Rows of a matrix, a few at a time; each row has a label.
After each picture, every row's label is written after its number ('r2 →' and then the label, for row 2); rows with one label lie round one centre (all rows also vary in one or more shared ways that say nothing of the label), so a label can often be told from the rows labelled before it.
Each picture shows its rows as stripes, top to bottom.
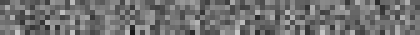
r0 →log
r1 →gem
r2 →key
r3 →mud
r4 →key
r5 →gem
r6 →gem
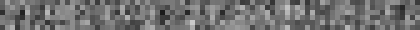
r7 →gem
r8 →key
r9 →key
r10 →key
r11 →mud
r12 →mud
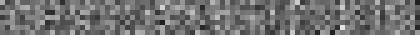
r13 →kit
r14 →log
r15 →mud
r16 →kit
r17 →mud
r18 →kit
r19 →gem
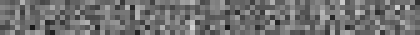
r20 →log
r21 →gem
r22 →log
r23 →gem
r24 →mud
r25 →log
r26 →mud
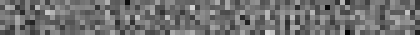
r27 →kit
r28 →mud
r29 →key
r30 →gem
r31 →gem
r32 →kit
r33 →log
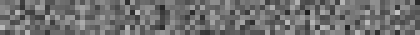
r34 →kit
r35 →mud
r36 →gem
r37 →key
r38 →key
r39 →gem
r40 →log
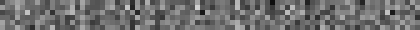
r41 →gem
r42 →gem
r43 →key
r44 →gem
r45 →mud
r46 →gem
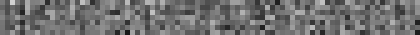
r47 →mud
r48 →log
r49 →key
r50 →log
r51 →kit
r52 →log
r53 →kit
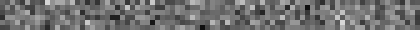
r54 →key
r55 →gem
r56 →log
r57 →gem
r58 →kit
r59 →log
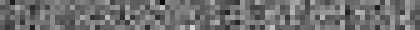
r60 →key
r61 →log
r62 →log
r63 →mud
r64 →kit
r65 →log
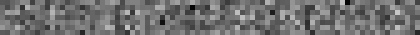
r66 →log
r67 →kit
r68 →gem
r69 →kit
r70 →key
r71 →gem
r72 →kit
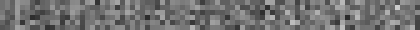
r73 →log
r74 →gem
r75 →log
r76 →log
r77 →kit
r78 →log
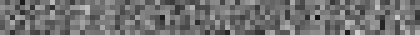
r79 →kit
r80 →mud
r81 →kit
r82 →gem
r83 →mud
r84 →mud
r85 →log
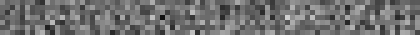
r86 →key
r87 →log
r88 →log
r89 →key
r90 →kit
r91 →mud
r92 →mud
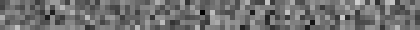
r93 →log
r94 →key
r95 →key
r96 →kit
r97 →kit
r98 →gem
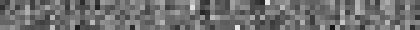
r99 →log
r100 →log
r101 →log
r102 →kit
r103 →log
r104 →gem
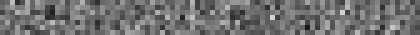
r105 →mud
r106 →mud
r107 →log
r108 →mud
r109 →gem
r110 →gem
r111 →log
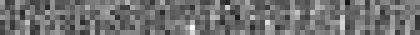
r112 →log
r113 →kit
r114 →key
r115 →kit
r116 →log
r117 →log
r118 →log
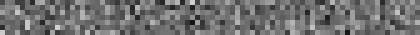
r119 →mud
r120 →gem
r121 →gem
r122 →mud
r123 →key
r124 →log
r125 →kit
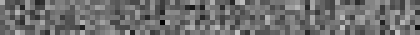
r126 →key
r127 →key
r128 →gem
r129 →log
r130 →mud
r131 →kit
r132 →gem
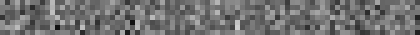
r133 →kit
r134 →gem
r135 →kit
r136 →log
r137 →gem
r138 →gem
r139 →kit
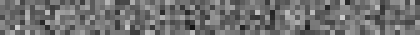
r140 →kit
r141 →mud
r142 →key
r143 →log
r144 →key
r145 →gem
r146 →mud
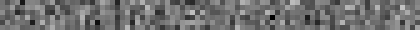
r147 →kit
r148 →mud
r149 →mud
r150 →gem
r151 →gem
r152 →gem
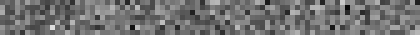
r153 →kit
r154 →log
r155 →kit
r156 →mud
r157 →log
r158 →gem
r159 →key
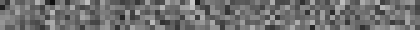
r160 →mud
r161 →log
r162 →gem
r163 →mud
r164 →key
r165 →kit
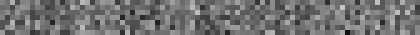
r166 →mud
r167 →log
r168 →gem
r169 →log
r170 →mud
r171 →mud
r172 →log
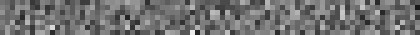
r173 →log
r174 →log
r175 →kit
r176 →kit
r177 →mud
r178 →gem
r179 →mud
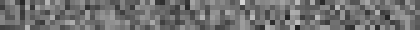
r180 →key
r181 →gem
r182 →kit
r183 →kit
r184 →key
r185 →log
